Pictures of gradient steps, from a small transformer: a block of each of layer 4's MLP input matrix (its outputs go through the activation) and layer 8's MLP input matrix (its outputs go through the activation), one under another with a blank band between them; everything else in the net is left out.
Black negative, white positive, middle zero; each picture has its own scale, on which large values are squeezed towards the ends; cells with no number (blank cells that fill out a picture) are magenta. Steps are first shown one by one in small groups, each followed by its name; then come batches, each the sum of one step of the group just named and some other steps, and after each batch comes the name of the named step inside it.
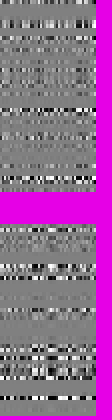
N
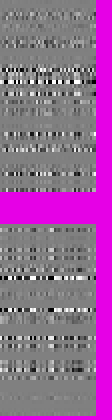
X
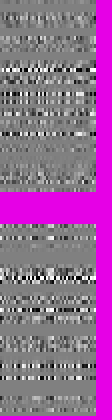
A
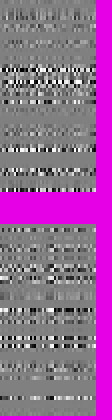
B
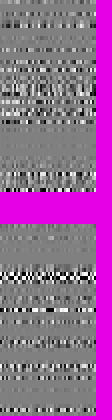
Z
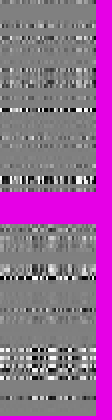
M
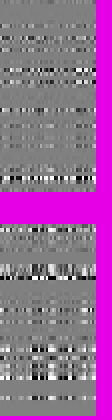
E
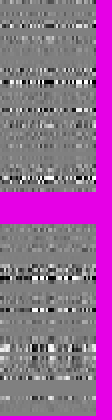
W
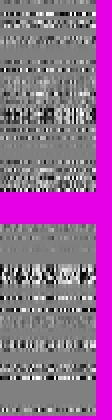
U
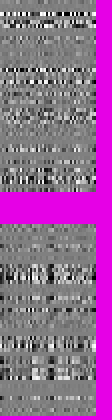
B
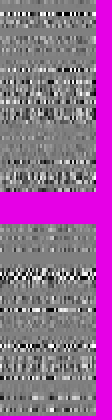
Z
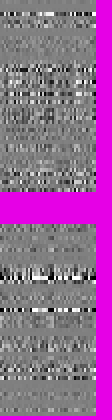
U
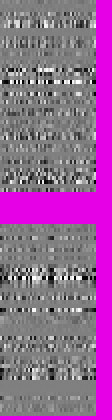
X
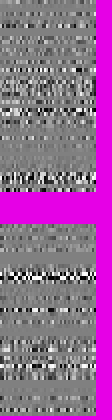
Z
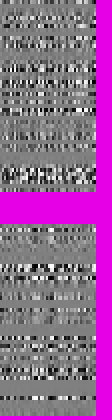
N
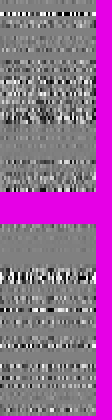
Z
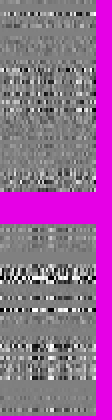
Z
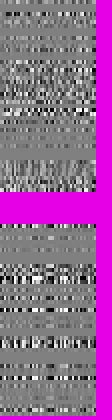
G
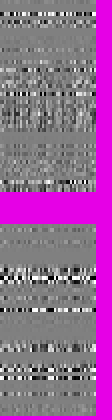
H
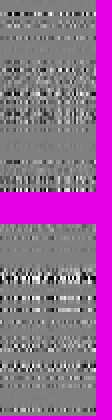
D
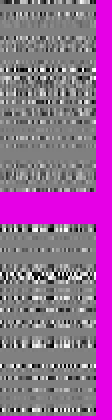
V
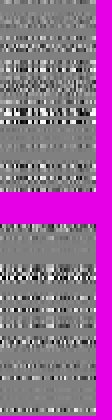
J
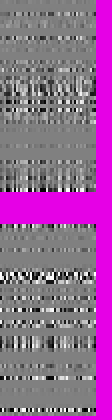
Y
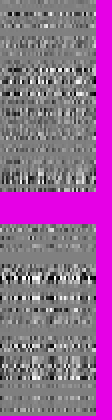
D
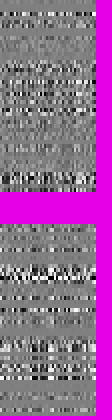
H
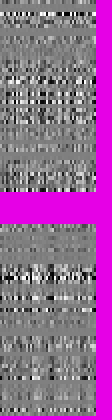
D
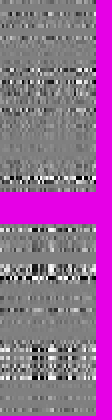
D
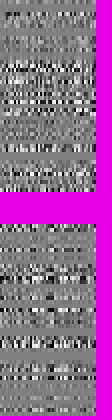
G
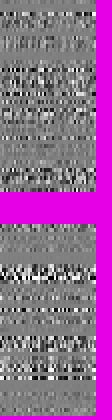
H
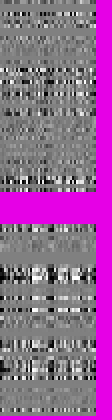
V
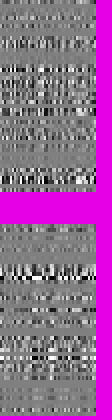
V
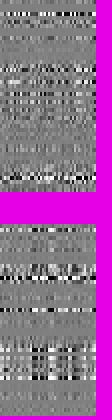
H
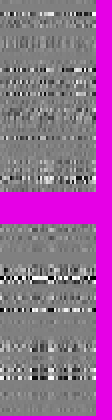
H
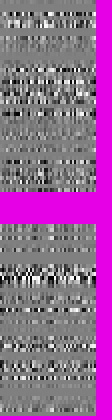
D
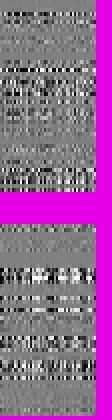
D
